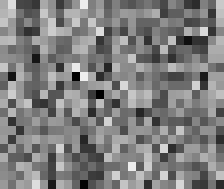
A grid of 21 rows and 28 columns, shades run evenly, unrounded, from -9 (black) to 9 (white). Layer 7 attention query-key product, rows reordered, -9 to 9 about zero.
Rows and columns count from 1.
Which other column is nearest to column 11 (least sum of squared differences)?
28
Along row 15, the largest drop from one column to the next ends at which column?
3
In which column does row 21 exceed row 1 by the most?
5
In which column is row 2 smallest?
27
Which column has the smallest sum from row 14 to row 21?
11
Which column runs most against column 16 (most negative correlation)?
26
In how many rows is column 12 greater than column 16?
7
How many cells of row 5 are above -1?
16
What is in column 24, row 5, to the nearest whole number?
-8
